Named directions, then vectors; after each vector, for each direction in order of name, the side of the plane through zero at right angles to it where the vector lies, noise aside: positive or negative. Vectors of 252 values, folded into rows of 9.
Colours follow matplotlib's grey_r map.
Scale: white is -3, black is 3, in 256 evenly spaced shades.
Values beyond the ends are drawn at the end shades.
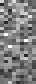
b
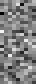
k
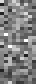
positive, positive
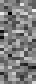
positive, negative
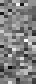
positive, positive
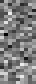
negative, positive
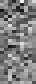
negative, positive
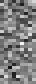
negative, positive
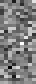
negative, positive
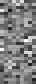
positive, positive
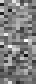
positive, positive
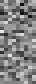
negative, positive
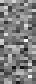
positive, positive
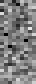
negative, negative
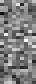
positive, positive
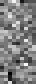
positive, positive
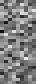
positive, negative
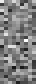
positive, positive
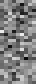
negative, positive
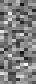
negative, positive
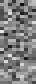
negative, positive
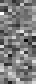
negative, negative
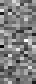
positive, positive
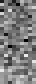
negative, negative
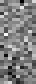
positive, positive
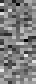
negative, negative
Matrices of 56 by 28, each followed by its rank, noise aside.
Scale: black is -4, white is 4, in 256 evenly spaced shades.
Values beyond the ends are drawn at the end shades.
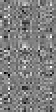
three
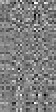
four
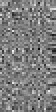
four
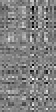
two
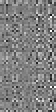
two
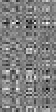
two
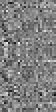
five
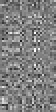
three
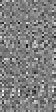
five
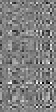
two
